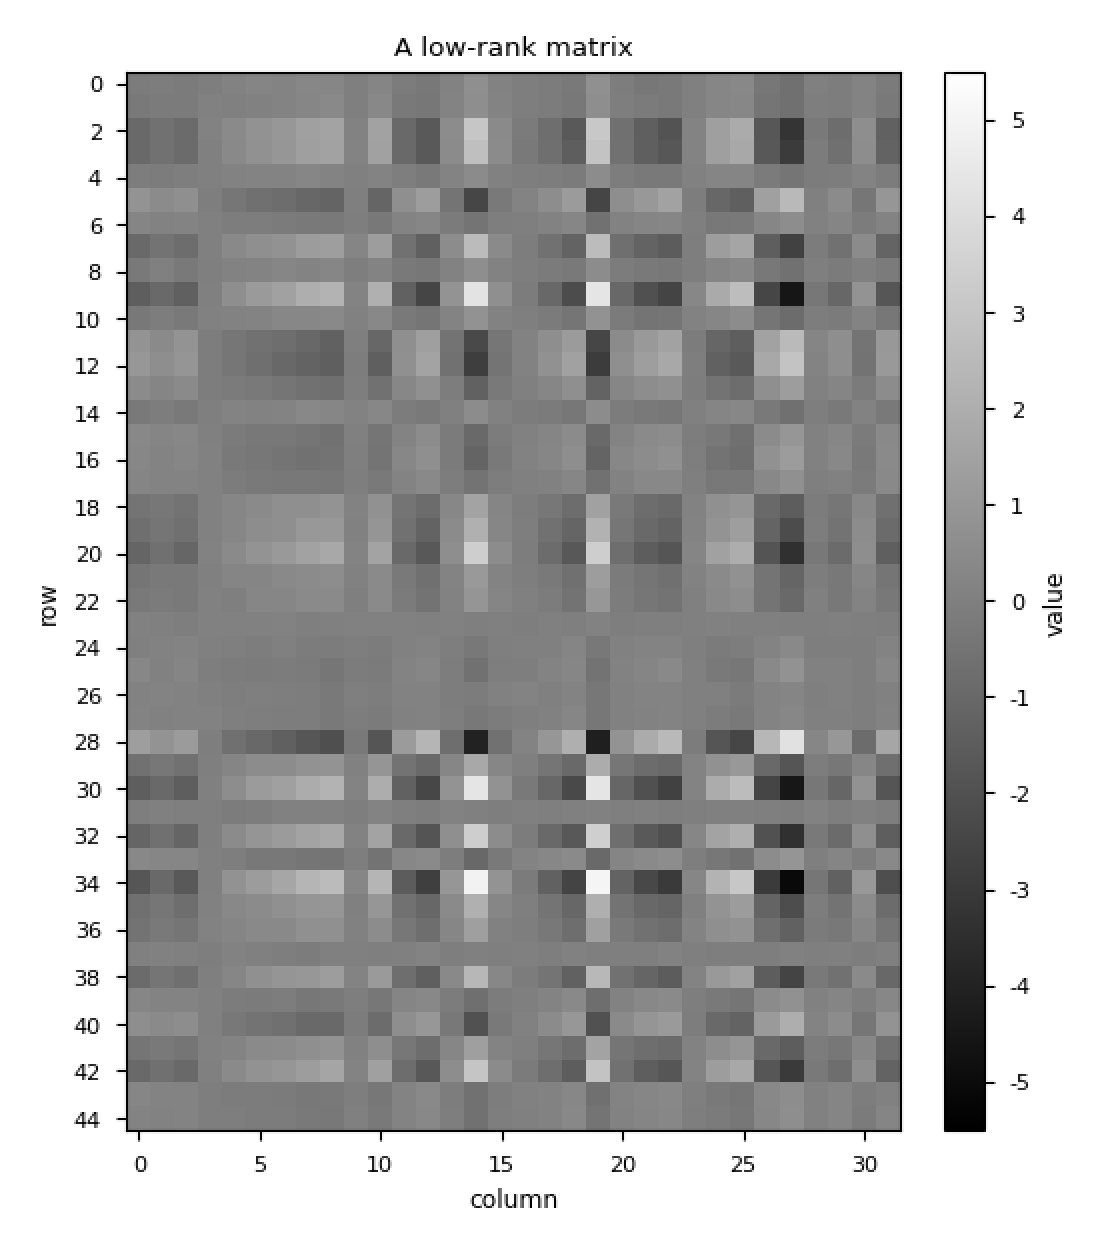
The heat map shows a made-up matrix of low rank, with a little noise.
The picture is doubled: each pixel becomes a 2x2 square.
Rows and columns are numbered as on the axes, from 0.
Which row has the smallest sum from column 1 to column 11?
28
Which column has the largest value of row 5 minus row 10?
27
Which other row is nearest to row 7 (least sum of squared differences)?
38
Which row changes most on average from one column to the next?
34
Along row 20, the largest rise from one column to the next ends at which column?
19
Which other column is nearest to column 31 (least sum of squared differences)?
21
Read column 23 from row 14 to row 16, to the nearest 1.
0 0 0
